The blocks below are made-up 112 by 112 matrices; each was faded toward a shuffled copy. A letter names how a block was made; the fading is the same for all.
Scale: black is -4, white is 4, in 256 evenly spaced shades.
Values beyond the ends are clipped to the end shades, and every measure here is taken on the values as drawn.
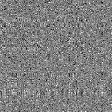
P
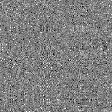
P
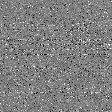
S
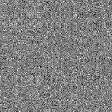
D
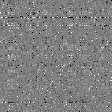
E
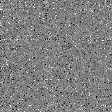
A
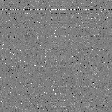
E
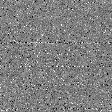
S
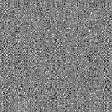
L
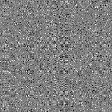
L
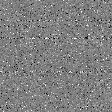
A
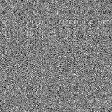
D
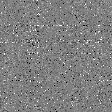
A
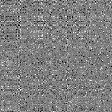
L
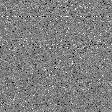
S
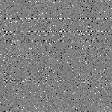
E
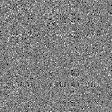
P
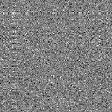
P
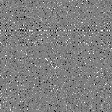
E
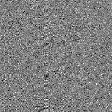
P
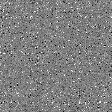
A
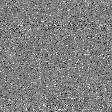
S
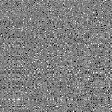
L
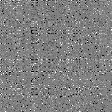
E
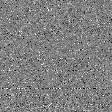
S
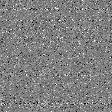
S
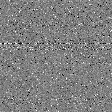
S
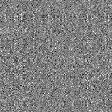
D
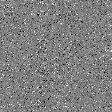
A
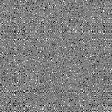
L
